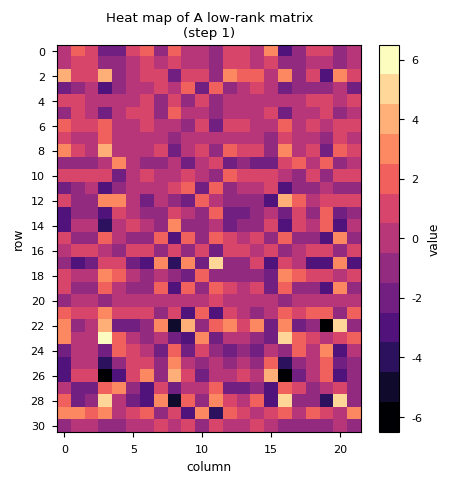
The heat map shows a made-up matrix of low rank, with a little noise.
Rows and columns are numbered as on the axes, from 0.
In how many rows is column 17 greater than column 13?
10
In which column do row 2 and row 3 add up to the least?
19
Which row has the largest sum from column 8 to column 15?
26
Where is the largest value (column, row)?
3, 23
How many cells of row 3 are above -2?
17
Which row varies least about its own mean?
20
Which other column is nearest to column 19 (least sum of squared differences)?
8
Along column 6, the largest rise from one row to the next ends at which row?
29
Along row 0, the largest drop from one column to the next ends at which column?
16
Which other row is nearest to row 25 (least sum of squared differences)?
14
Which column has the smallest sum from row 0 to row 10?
11
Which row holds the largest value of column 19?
24
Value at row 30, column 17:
-1
